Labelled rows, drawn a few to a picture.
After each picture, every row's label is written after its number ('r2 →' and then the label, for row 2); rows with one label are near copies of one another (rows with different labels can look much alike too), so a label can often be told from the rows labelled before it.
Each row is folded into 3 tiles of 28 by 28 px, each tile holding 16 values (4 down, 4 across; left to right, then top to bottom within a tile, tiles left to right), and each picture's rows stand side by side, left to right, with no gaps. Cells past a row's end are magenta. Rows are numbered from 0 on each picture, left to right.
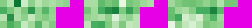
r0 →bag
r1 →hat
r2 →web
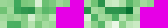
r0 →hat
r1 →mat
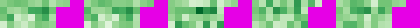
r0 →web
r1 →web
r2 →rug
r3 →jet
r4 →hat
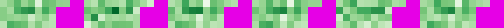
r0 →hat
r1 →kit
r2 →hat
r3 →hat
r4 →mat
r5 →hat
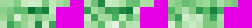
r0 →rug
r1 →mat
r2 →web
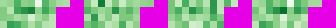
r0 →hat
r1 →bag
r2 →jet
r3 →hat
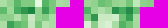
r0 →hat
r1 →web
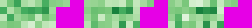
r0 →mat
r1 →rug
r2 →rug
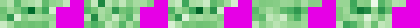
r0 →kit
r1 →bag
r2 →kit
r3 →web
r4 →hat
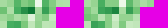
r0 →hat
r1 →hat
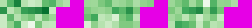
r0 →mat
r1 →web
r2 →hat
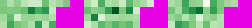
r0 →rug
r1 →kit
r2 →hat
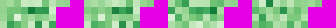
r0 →rug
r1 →rug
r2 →mat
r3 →bag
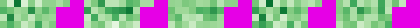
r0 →bag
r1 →mat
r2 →web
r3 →bag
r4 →jet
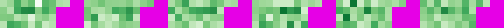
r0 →hat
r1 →web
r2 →mat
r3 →rug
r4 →bag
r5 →jet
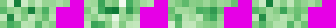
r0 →bag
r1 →hat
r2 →web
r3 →bag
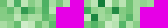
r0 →jet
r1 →bag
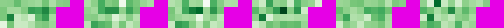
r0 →web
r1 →hat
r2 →hat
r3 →kit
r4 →web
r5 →bag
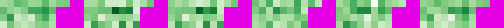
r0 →web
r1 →rug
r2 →rug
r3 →jet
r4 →hat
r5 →web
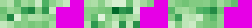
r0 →kit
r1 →rug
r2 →web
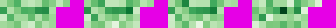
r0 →mat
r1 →mat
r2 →mat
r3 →kit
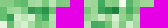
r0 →web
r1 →hat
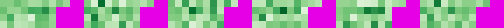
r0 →web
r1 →bag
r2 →jet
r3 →kit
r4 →rug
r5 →bag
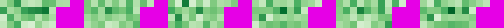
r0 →mat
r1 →jet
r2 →bag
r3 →kit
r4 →jet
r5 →kit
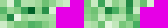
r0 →kit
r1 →jet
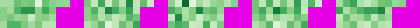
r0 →hat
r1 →jet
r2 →bag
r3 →jet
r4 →mat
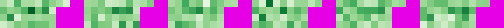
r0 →kit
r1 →rug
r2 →hat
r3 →bag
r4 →mat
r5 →web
